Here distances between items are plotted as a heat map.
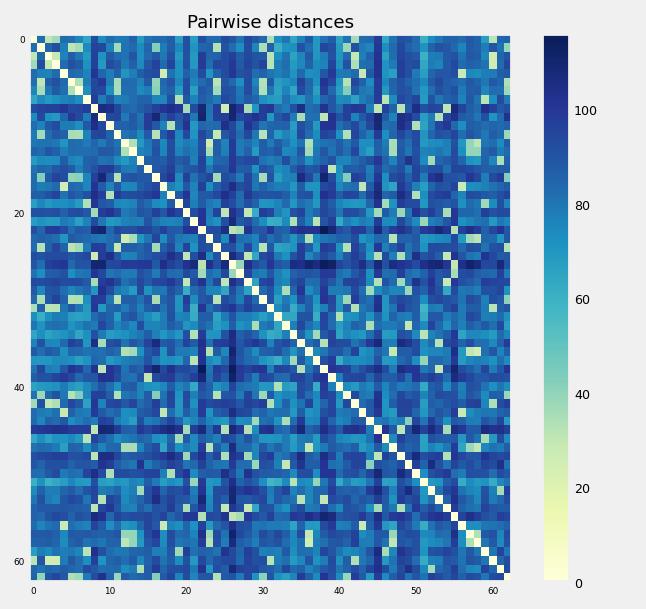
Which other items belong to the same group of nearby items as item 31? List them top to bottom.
0, 2, 3, 42, 60
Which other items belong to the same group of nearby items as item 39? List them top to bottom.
15
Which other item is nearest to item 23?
12
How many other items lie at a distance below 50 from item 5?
8
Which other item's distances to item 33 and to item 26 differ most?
49
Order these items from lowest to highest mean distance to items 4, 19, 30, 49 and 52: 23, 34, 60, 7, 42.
7, 34, 23, 60, 42
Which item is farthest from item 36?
26
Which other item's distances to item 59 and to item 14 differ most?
61
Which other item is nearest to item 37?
21
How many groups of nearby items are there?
14
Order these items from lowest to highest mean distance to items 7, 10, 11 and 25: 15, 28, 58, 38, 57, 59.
59, 28, 58, 57, 15, 38
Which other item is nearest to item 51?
34
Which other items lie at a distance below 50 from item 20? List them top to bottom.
8, 25, 28, 45, 48, 54
